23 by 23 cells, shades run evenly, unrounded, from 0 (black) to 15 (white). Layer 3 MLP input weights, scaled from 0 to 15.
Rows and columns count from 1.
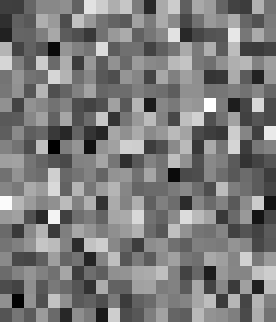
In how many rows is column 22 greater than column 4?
8
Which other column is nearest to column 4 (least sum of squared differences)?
19
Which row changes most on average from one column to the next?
11
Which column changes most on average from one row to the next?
22
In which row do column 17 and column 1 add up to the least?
3
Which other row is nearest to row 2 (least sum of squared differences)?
7
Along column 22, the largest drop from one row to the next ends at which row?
16
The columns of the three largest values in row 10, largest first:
23, 20, 15
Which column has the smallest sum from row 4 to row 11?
5
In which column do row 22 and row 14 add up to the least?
2
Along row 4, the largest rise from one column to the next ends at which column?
6
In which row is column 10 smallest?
9
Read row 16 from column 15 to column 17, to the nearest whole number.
8 13 11
